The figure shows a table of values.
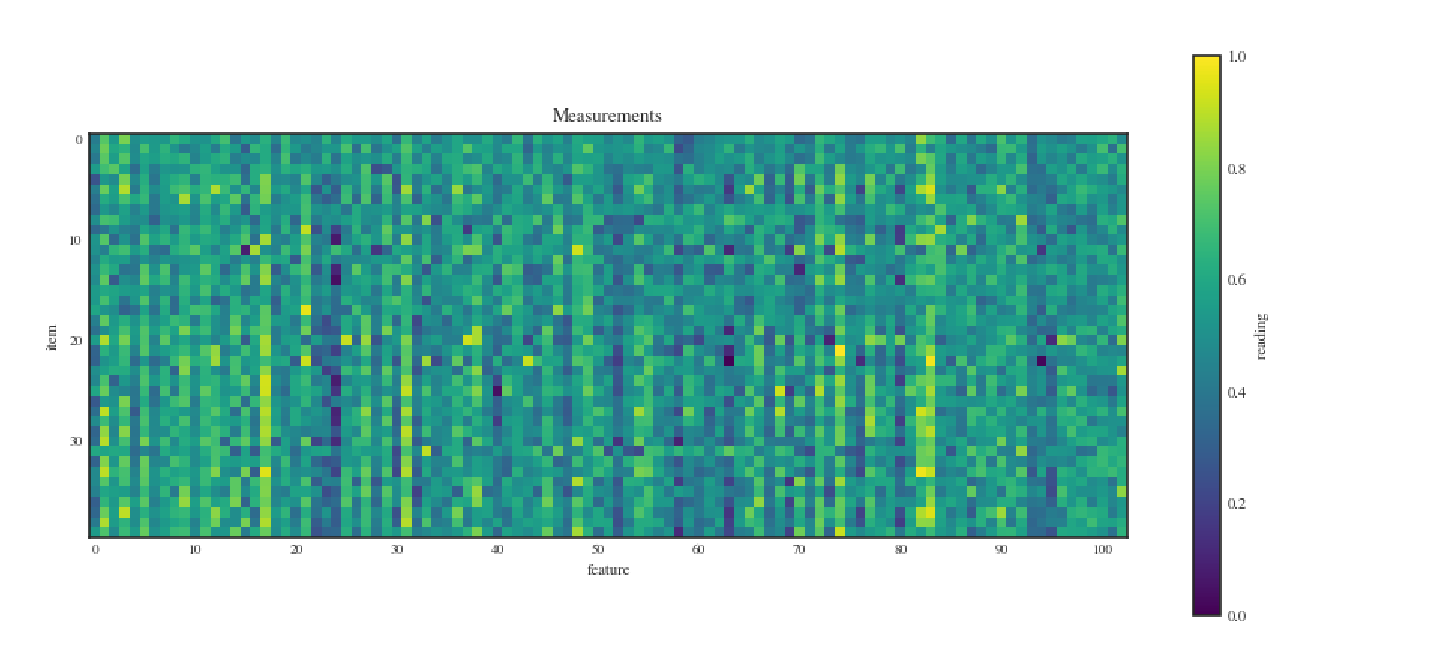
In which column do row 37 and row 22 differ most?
43
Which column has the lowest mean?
24
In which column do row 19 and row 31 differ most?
63
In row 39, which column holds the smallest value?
58
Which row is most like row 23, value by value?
35
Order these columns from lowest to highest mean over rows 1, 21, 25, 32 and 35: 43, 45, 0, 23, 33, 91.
23, 0, 43, 33, 91, 45
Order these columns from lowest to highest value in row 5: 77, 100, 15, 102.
102, 100, 15, 77
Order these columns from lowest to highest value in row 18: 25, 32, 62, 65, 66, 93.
32, 93, 65, 62, 25, 66
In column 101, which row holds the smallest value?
25
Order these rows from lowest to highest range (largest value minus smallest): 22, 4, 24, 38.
4, 38, 24, 22
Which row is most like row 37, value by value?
5
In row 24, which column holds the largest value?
17
